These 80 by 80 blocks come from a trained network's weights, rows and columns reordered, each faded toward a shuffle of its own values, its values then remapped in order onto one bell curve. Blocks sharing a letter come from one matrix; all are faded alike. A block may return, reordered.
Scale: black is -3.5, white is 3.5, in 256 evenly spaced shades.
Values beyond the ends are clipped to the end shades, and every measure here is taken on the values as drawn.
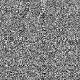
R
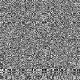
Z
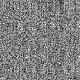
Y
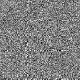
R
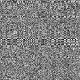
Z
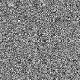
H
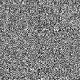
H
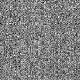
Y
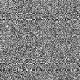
Z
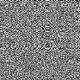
Z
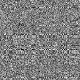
Z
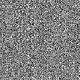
Y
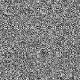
R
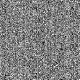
Y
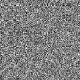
R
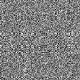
R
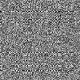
Z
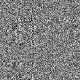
H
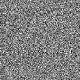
H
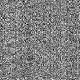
Y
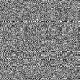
Z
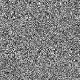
H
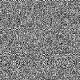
R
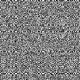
Z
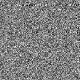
H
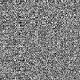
R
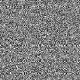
R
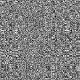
R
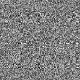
R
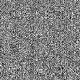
Y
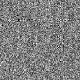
H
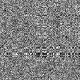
Z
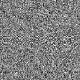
R
